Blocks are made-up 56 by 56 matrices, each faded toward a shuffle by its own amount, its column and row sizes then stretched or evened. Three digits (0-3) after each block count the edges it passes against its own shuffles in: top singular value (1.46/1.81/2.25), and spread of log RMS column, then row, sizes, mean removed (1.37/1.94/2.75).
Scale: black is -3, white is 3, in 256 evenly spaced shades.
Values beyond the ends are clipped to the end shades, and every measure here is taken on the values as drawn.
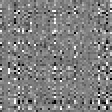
3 3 2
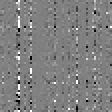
2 3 1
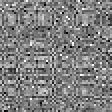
3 0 0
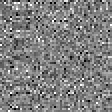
2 1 1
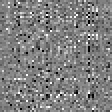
2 2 1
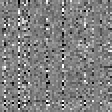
2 3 1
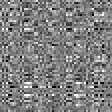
3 2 3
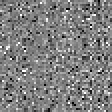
2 1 0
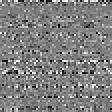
2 0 3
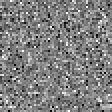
0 1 0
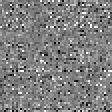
1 1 2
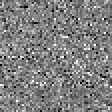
0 0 2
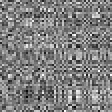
3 2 2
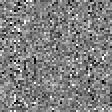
0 2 0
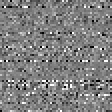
2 0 3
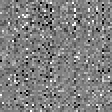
2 2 1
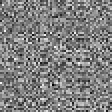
3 0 2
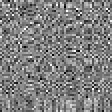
3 0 1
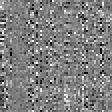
2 3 0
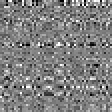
3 0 3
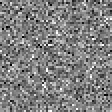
1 0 0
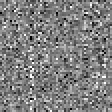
1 2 0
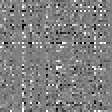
1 3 3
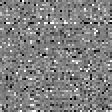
2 0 2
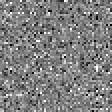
0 1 1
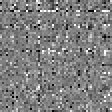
2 2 2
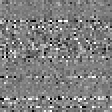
1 1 3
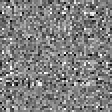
1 1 2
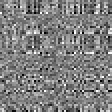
3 1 3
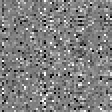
2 2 0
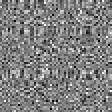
3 0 1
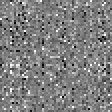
1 2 0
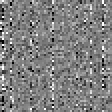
2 3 0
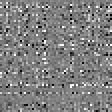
1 2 3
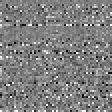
0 1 3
